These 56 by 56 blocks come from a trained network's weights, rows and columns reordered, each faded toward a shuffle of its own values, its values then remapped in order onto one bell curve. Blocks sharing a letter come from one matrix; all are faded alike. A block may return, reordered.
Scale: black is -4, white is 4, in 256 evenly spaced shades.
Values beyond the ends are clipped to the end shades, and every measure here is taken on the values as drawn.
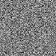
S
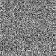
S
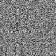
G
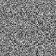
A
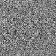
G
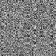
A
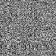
G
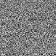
S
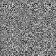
G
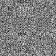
A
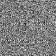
S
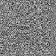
G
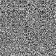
G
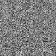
G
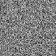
G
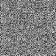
G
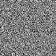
S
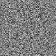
A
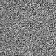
G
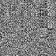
A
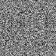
S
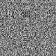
G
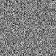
S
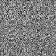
G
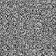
A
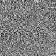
S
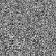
A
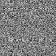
S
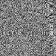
A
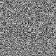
S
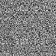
S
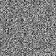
G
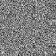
A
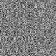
A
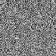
G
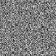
A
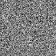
G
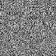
G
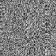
A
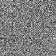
S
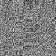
A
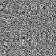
A
